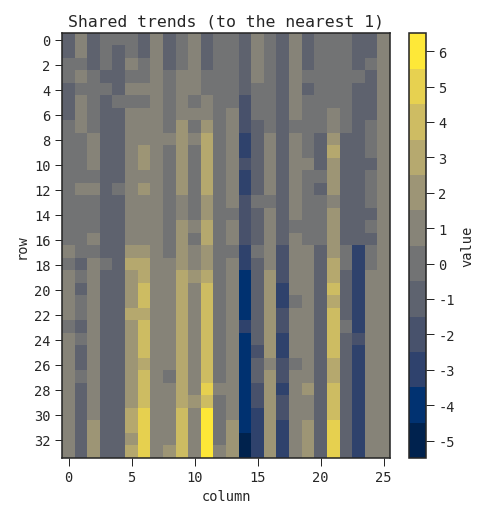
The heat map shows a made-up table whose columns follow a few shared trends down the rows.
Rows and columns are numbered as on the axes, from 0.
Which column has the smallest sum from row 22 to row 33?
14
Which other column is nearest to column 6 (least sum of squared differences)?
21
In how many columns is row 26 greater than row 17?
8
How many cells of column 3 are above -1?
5
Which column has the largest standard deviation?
11
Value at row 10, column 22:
-1
